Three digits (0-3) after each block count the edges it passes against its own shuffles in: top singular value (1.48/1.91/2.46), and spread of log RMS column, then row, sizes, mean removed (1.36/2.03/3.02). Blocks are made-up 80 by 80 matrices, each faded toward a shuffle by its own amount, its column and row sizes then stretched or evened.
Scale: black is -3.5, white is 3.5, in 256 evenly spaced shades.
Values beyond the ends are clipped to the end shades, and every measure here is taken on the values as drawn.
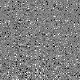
1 2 2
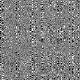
2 3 2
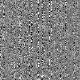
0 3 0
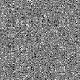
2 1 0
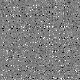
1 1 2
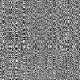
3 3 1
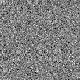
2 0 0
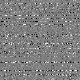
0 1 3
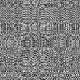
3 2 2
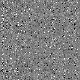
0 2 1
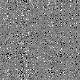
0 2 2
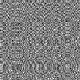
3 1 0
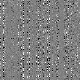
2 3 1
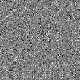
2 1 1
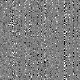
2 3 1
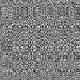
3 1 2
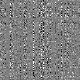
1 3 2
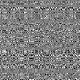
3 0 3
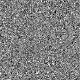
0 1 1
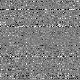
2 1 3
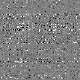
1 1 3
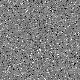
0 0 0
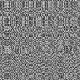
3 2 1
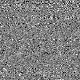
1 0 2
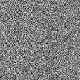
2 1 0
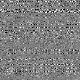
2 0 3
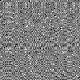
3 0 1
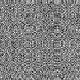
3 0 0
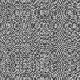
3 1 0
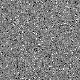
1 1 0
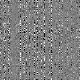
0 3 1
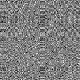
3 0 1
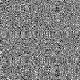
2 0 0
